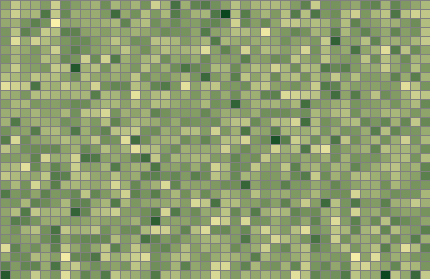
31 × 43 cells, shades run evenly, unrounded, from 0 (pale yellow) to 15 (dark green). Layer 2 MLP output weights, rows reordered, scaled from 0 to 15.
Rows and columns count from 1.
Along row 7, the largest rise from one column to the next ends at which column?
12
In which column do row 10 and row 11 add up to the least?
14
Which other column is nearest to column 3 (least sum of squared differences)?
26
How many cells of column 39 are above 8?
9
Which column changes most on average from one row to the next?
25
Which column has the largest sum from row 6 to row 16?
8
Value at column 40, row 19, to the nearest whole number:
4
